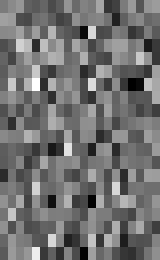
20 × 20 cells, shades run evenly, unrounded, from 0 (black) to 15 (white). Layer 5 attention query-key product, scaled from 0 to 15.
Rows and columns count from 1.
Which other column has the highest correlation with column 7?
12
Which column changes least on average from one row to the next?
1
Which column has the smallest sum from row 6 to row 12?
18
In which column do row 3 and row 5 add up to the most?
7
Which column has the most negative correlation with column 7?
13
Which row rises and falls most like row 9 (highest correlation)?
19
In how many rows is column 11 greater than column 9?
8
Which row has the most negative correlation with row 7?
4
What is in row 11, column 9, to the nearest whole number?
10
